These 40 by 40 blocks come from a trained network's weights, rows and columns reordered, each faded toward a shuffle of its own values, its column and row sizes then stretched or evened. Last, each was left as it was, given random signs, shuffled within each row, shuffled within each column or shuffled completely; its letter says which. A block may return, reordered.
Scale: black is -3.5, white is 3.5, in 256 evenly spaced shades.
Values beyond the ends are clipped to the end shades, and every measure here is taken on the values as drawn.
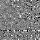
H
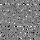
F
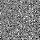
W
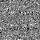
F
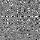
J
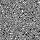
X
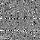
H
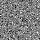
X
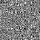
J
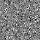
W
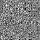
J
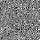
J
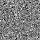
X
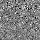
F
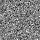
X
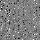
W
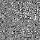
H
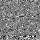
F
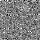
F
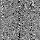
W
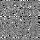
J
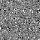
F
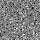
X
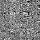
J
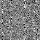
W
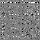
H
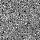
X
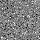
X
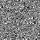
F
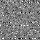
F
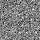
X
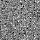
W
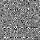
J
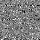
F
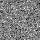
X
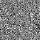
H
